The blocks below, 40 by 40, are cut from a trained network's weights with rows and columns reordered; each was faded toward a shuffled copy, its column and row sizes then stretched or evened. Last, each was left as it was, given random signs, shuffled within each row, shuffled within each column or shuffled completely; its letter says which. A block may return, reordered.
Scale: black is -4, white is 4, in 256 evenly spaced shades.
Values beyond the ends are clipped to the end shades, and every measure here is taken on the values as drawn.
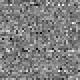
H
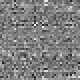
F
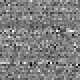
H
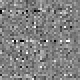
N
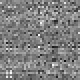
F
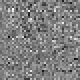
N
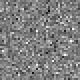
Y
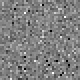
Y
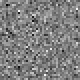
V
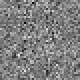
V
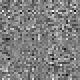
F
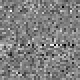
H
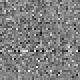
H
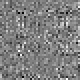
F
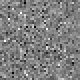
V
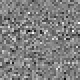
H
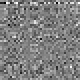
F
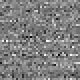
H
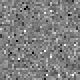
Y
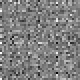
N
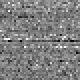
H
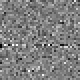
H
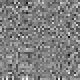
F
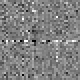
N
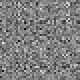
F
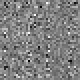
N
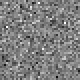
Y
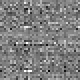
F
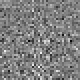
F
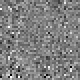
N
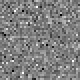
Y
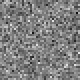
Y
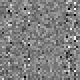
V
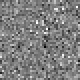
V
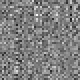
F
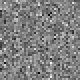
V
